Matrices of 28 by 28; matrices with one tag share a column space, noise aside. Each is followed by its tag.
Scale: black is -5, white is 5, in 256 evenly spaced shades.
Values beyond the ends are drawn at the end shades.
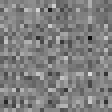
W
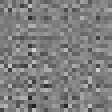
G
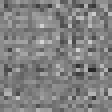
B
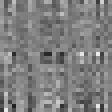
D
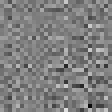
G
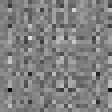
W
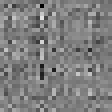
B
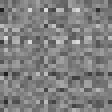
W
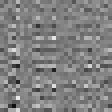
G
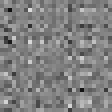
W
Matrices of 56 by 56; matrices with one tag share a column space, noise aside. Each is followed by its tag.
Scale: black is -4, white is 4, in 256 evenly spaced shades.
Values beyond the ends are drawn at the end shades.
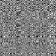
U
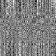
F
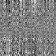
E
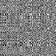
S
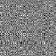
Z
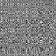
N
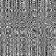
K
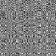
U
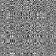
U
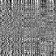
E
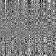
E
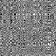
S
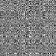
U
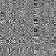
N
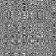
U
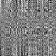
K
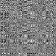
U
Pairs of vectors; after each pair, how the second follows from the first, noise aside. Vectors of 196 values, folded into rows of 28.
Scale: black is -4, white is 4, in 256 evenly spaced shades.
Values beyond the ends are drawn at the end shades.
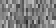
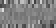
wrapped around, partly zeroed.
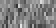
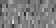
wrapped around, partly zeroed.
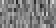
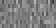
negated, shrunk.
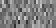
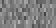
negated, shrunk.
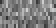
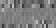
wrapped around, partly zeroed.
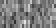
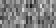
reversed, negated.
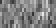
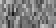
reversed, negated.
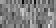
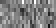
negated.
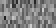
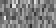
negated.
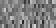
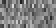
reversed, negated.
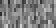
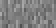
negated, shrunk.
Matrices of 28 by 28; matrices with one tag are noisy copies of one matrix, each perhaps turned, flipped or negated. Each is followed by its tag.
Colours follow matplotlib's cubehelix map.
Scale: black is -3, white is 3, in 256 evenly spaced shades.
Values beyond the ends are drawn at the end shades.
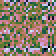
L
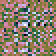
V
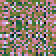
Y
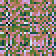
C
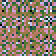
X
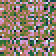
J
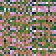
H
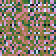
X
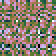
J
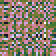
Y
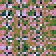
J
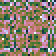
L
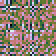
C
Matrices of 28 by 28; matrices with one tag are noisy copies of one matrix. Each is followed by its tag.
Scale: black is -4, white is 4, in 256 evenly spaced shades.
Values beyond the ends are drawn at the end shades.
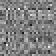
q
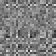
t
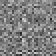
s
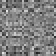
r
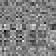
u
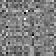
r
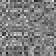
r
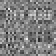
q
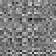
s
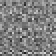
s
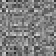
r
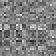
u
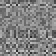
t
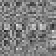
u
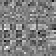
u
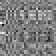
q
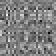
q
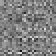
s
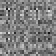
q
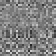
t
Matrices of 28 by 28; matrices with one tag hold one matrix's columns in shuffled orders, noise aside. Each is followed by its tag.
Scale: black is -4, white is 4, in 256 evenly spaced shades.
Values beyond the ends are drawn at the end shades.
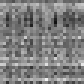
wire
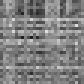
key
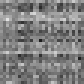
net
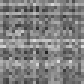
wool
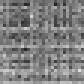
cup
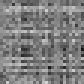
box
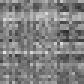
net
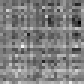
cup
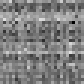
net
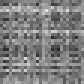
box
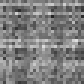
wool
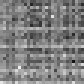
cup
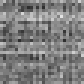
net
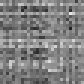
wool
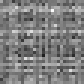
box
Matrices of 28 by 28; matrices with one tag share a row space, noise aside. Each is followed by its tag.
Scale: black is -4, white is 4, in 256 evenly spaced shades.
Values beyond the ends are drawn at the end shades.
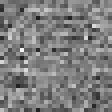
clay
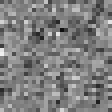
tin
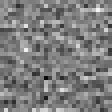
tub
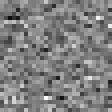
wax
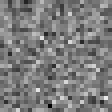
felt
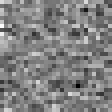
tin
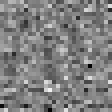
wax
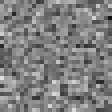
tin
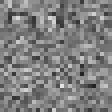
felt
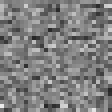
tin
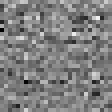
clay
